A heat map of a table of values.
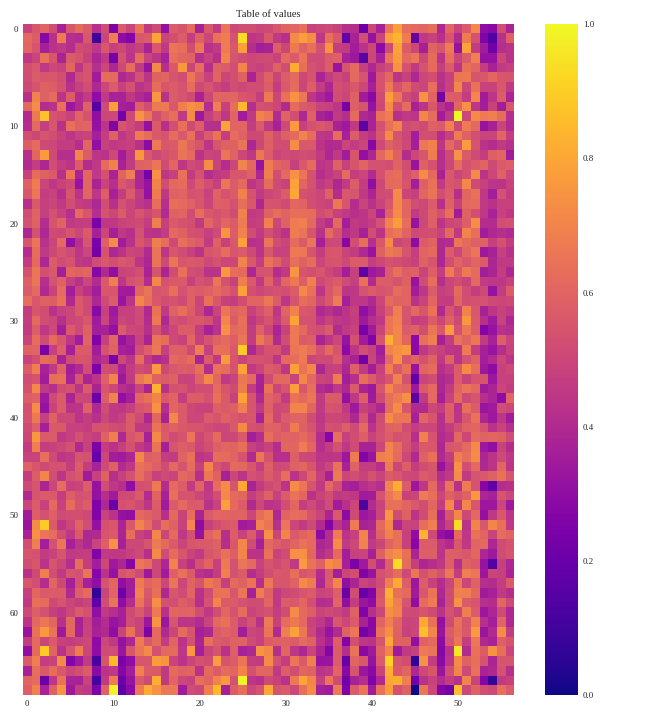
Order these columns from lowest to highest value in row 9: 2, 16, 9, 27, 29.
29, 9, 16, 27, 2
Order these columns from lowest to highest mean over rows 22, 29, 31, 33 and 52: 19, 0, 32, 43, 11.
11, 0, 19, 32, 43
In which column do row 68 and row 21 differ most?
10
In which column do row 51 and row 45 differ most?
2
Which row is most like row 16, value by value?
12
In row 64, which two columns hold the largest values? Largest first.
50, 2
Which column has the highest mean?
42
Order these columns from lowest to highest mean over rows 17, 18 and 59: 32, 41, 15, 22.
41, 32, 22, 15
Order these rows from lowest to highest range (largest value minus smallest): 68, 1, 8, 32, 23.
23, 32, 8, 1, 68
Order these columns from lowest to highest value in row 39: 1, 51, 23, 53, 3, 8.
53, 8, 3, 23, 51, 1
